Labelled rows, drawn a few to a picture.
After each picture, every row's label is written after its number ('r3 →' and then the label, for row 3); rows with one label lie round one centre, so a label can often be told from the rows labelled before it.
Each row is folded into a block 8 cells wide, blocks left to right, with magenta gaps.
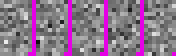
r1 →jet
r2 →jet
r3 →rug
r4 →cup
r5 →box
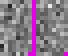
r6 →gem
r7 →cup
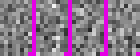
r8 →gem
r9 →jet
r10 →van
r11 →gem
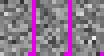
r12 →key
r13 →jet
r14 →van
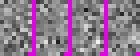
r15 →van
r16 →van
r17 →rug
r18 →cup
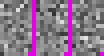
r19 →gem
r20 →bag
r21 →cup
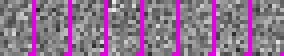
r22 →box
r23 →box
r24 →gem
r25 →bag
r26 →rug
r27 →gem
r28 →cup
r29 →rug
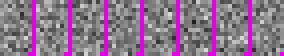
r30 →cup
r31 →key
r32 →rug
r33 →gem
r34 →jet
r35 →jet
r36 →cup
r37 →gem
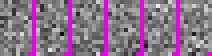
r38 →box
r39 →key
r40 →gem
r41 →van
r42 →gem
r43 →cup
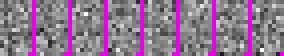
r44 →jet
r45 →jet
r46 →bag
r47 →rug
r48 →bag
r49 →gem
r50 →rug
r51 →rug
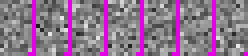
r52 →cup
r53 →box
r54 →cup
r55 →gem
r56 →jet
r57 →key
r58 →jet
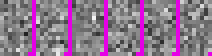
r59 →jet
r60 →jet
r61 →bag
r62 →van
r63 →jet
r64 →gem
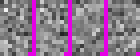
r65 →bag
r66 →bag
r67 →van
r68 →rug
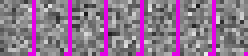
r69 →rug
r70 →van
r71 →box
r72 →cup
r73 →bag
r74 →gem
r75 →jet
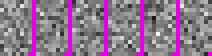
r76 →gem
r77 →key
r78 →bag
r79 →cup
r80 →box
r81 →van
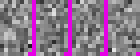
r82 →gem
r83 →key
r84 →cup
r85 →gem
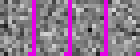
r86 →rug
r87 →box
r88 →van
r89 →bag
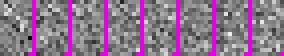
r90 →van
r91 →van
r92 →van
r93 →van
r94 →jet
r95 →rug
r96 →box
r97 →rug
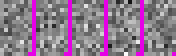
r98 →cup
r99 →cup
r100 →cup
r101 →gem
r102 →gem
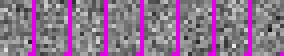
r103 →bag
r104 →rug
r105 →bag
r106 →cup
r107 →cup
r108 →key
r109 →gem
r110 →van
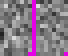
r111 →cup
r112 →van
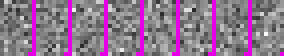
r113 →bag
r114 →jet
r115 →key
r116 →key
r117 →bag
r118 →van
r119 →cup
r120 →box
